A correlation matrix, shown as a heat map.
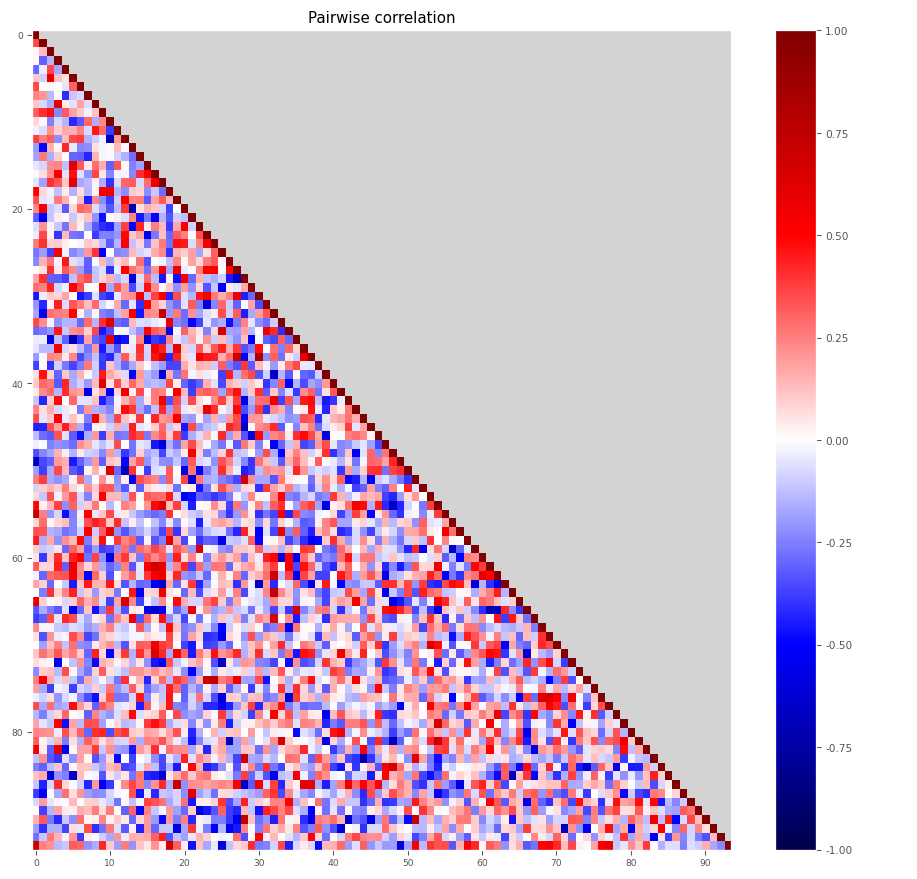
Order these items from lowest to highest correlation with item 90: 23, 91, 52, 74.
74, 52, 23, 91
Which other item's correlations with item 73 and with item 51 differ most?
13
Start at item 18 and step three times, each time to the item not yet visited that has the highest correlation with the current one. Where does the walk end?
55
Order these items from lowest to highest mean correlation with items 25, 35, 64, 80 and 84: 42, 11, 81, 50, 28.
11, 28, 81, 42, 50
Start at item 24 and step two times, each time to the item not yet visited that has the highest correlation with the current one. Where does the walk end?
23
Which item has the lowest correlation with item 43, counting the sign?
48
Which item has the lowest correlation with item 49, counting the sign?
0
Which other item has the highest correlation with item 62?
32
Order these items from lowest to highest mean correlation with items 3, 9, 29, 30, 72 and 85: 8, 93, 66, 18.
66, 8, 18, 93
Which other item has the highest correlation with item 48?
84
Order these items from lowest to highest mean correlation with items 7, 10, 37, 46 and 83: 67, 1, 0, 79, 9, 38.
9, 67, 0, 1, 79, 38
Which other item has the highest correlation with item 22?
59
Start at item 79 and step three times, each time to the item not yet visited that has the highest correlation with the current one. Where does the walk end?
33
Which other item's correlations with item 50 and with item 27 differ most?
12
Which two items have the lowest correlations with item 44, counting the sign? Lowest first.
83, 28
